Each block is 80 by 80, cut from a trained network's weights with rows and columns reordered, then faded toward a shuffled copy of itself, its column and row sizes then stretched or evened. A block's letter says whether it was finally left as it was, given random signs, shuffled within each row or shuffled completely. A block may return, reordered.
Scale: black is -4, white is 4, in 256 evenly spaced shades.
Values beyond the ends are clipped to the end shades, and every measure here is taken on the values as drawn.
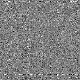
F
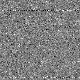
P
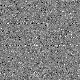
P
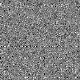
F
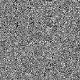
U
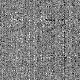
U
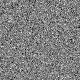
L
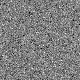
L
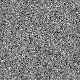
L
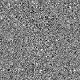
U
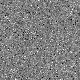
L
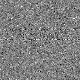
P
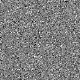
F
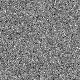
L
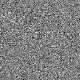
P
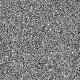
L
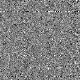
F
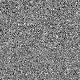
P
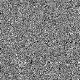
F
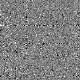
F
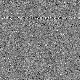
P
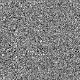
F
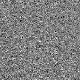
U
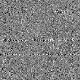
U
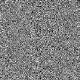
U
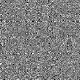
U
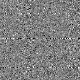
U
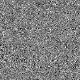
F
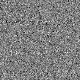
P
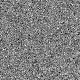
L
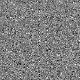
F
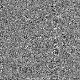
F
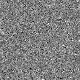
P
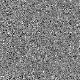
F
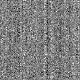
U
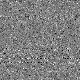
P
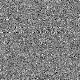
P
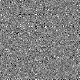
U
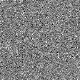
F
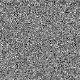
F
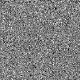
F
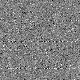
P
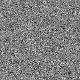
P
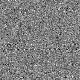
P
